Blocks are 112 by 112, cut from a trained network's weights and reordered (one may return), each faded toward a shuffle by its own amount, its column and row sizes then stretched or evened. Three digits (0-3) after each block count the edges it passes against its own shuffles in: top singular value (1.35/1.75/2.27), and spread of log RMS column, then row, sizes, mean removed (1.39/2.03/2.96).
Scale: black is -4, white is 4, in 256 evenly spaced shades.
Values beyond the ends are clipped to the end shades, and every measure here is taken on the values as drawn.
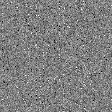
0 2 0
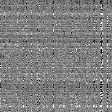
3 3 1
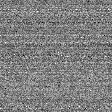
2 0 2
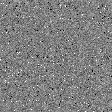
1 0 0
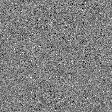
0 1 1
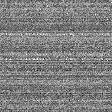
3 1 2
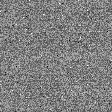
0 1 0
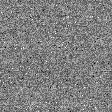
0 0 1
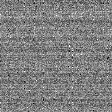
2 2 0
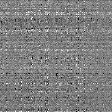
3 3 2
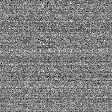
2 2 1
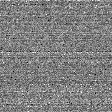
2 0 2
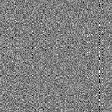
3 2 1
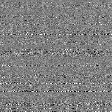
1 0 3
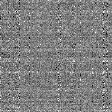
2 3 0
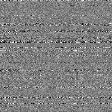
1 1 3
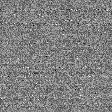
0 0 2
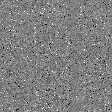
0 1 0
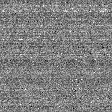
2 0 2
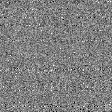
1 0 2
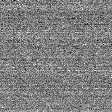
2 1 1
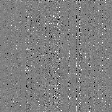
1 3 1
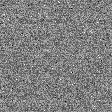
0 0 0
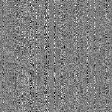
2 3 1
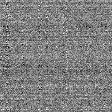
2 2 1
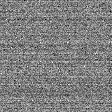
2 1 1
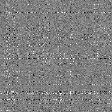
1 2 3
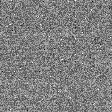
0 1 0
